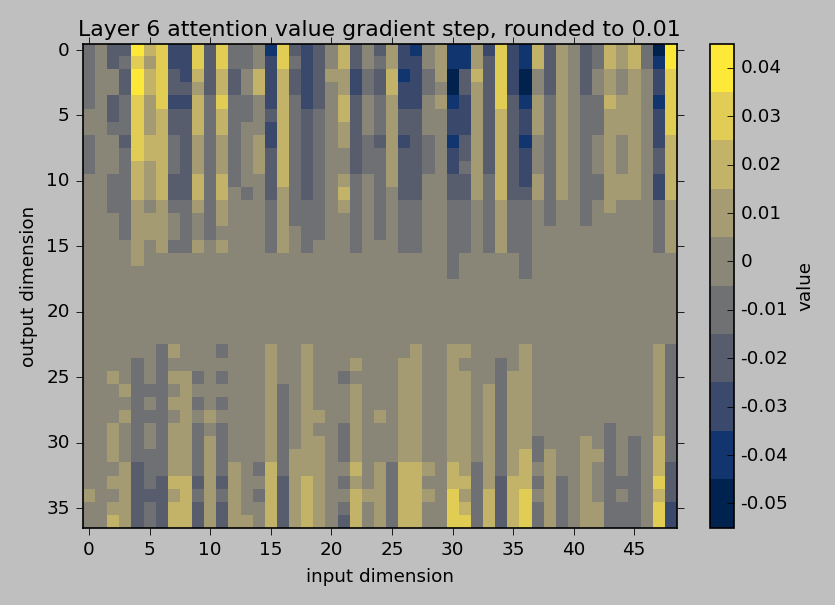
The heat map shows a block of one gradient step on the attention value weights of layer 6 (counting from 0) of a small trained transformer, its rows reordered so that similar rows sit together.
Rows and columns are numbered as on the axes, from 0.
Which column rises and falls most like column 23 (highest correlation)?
28
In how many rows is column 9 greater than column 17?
15
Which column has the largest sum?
4
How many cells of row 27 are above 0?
13
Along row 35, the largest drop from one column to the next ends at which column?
48
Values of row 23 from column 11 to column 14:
-0.01 0 0 0
